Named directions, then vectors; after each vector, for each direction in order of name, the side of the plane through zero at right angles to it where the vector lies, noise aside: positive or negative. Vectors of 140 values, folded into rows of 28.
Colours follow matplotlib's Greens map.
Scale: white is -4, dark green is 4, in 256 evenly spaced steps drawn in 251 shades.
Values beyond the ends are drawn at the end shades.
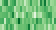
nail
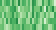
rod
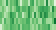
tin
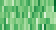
negative, negative, negative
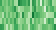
negative, positive, negative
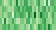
negative, negative, positive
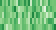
negative, positive, negative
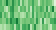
positive, positive, positive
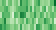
negative, negative, negative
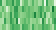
negative, positive, positive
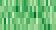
negative, negative, positive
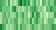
negative, positive, negative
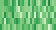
positive, positive, negative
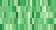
negative, positive, negative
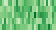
negative, negative, positive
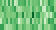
negative, positive, negative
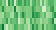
negative, positive, negative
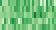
negative, positive, positive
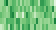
positive, positive, positive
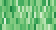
positive, positive, negative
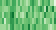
positive, positive, positive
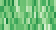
positive, positive, negative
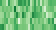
negative, positive, negative
